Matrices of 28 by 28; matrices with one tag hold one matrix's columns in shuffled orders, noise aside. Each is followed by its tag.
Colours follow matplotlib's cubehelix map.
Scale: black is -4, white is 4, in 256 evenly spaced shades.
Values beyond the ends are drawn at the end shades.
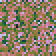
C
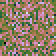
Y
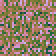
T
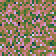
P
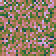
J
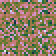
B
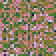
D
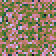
D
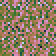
J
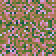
B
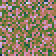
J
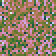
T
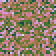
B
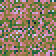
B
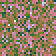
J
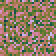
C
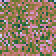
C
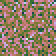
J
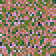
P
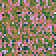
T
